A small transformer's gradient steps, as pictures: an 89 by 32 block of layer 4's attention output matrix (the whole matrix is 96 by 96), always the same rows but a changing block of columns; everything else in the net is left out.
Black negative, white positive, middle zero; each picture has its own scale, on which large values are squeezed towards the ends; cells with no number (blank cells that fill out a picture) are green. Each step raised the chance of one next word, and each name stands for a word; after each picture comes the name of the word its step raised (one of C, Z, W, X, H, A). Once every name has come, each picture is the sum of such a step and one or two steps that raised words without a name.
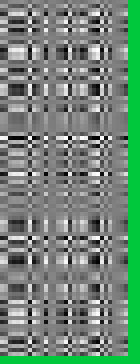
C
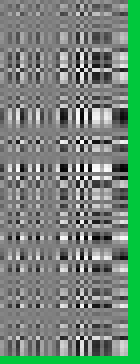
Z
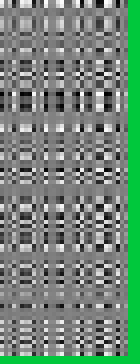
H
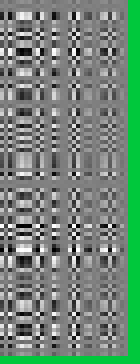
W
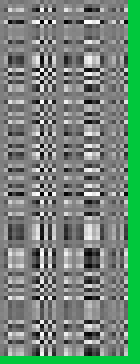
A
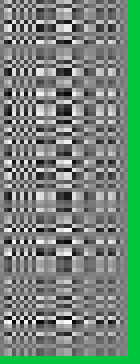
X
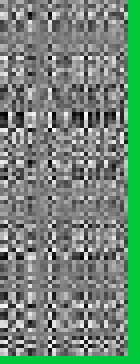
Z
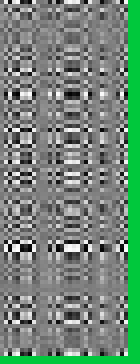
H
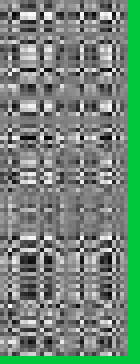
C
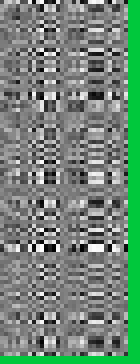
H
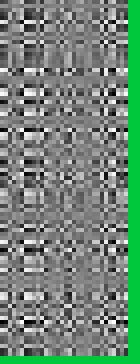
X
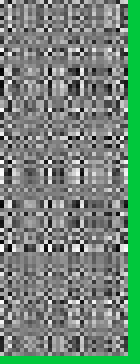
C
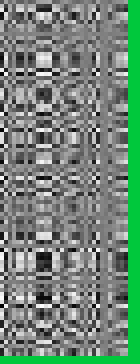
A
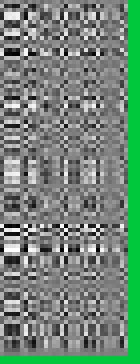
W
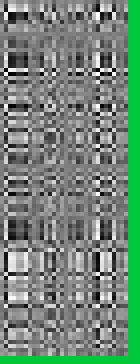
A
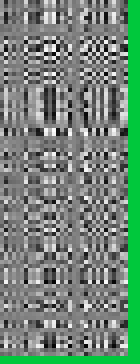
H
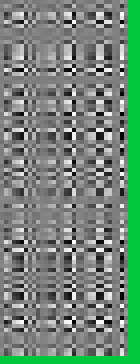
X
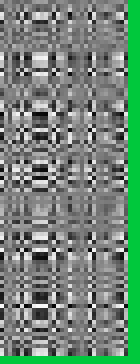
Z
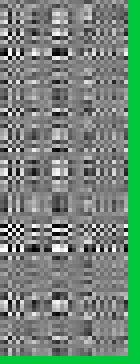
W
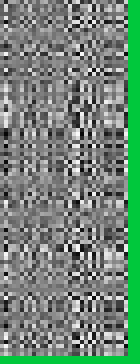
A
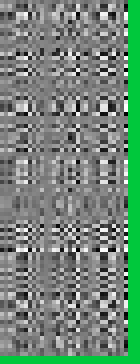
W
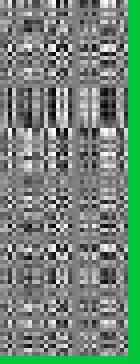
H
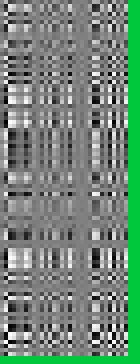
A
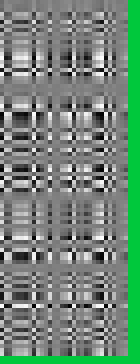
Z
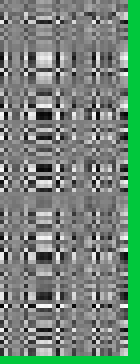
Z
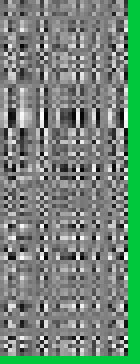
Z
